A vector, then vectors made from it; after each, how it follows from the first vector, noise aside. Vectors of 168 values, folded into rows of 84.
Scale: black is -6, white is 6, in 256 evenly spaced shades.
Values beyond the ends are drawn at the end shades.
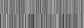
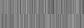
wrapped around, shrunk.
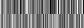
reversed, scaled up.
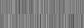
wrapped around, shrunk.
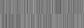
wrapped around, shrunk.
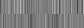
reversed, negated, partly zeroed.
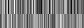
wrapped around, scaled up.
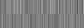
reversed, negated, shrunk.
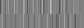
reversed, negated, partly zeroed.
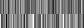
negated, scaled up.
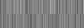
reversed, negated, shrunk.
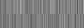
reversed, negated, shrunk.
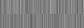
reversed, negated, shrunk.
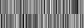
wrapped around, scaled up.
